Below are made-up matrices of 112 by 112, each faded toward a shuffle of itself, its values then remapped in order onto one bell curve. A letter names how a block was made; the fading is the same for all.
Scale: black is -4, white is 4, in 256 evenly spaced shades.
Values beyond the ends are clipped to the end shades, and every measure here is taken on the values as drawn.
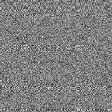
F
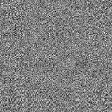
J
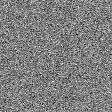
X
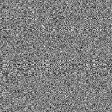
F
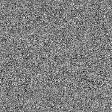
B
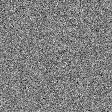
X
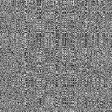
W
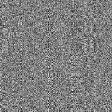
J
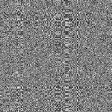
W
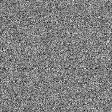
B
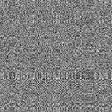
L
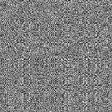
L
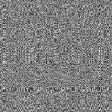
W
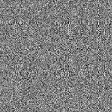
J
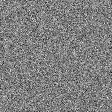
X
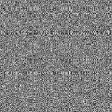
W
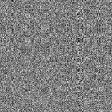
J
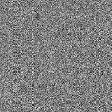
J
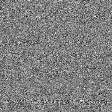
B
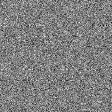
B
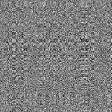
L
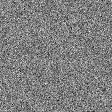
X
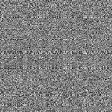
F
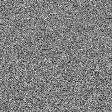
B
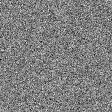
X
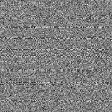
F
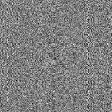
J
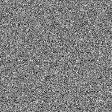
B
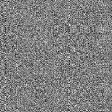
J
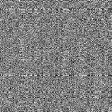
F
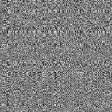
W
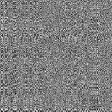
W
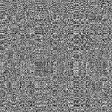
L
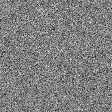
X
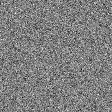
X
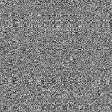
F
